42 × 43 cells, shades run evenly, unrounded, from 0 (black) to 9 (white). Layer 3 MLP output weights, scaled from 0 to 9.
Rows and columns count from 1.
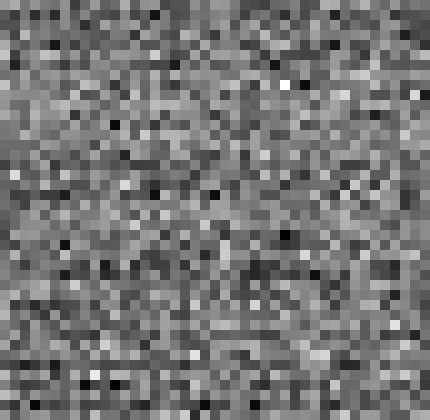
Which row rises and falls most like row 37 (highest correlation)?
17
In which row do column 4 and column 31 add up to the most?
12
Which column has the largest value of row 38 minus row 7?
28
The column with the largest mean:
23
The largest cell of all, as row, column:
9, 29
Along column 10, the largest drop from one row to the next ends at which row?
39
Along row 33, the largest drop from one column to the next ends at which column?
41
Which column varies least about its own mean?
24
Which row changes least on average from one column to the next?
37
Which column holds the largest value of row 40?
1
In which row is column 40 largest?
33
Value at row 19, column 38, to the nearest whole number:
2
